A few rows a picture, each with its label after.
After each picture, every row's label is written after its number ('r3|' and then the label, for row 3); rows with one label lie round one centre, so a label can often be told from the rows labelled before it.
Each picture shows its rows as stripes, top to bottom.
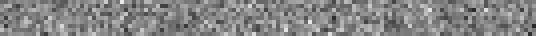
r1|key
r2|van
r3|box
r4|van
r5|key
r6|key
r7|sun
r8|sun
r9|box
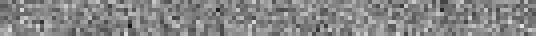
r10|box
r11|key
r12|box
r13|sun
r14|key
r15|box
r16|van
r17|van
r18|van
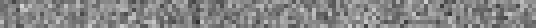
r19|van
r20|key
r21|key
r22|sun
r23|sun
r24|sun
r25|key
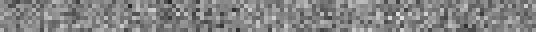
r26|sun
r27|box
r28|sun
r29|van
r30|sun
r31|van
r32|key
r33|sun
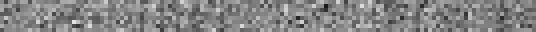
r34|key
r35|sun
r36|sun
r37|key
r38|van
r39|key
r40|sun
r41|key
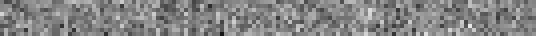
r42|key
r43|van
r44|sun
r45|sun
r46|sun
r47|van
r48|key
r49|van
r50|van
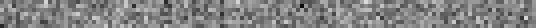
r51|van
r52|van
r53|sun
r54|key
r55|box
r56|sun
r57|key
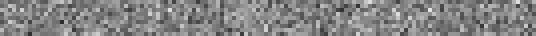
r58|sun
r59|van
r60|box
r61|van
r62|van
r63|key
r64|box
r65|sun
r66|box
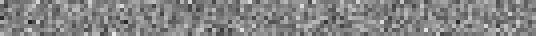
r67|sun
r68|key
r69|key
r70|key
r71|key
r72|sun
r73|box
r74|van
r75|box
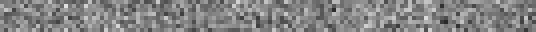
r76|van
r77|box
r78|van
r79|sun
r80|box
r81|box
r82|sun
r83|key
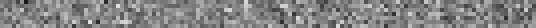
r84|box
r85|sun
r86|box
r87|van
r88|box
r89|key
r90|van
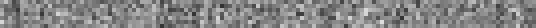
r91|van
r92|key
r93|sun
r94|sun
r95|key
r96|sun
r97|sun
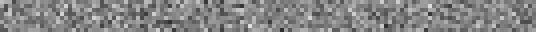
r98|van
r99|box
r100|key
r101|van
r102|box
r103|sun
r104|van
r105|key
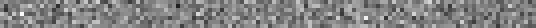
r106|box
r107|key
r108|key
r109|box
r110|van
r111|box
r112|sun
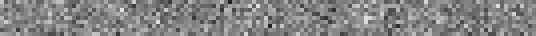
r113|sun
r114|van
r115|key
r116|van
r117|sun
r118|van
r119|sun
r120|key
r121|box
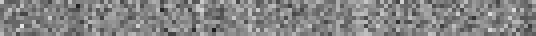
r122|sun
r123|box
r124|van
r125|van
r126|box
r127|sun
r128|box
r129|van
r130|sun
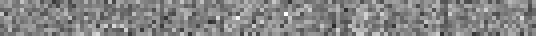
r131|box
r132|van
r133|box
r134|sun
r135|van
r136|van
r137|key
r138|van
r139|box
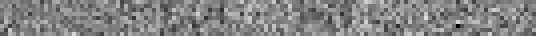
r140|sun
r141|van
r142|van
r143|box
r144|van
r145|van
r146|sun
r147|sun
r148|key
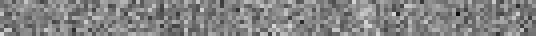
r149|van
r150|key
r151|sun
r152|sun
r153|box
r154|van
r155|sun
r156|van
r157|sun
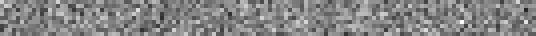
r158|sun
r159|van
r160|sun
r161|sun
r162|key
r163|box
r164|key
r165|van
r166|box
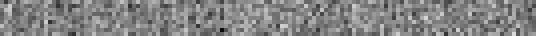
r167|key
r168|van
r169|van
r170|van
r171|van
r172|box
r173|sun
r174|van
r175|van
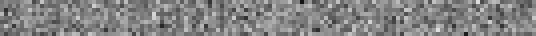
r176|van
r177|box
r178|key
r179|sun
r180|key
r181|key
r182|van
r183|van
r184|key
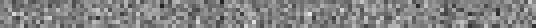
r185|van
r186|van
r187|sun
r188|box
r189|van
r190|box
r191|box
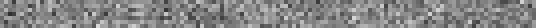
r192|van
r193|sun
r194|van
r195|box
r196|van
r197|key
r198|sun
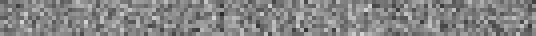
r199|key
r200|key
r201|sun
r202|key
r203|key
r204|box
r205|box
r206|key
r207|sun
